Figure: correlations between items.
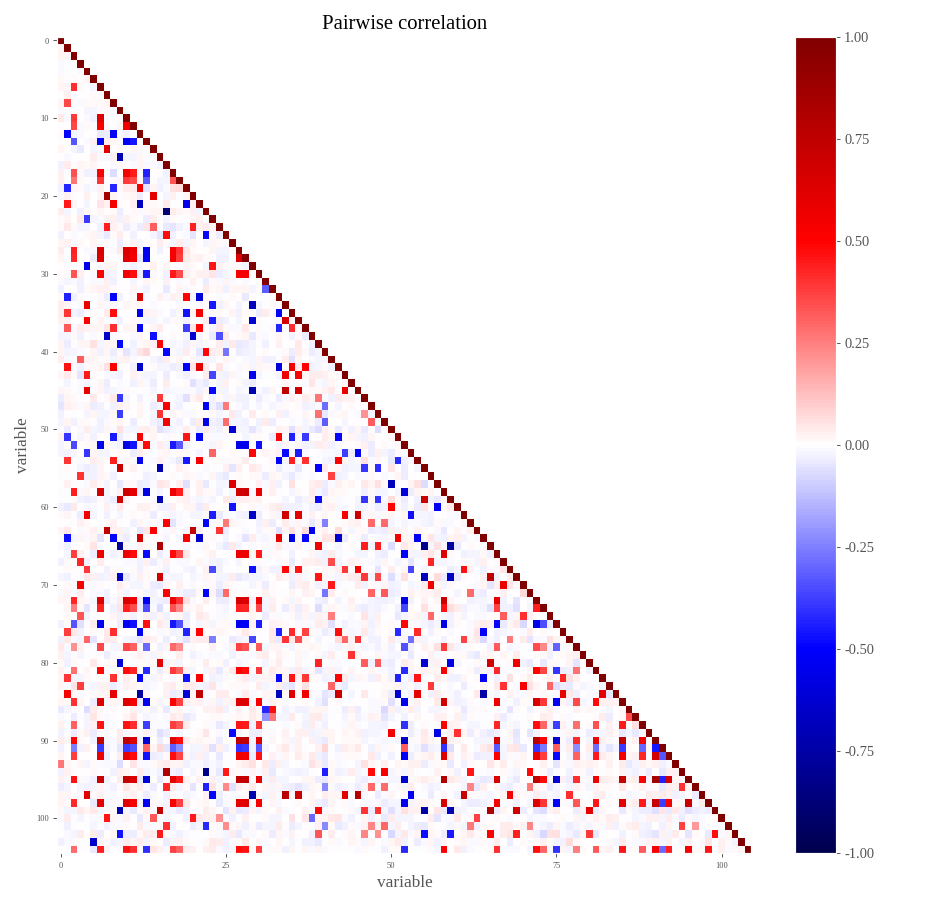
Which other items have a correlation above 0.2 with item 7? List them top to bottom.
14, 20, 24, 63, 100
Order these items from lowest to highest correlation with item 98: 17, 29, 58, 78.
29, 78, 17, 58
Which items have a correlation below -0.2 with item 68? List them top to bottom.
23, 29, 53
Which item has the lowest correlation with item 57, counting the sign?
50
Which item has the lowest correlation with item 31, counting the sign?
86
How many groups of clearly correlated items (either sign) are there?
12
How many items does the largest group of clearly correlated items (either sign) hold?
26
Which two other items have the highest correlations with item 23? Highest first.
29, 53
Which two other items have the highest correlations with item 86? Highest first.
32, 87
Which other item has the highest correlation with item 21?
84
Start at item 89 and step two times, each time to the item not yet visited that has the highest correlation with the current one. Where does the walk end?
60
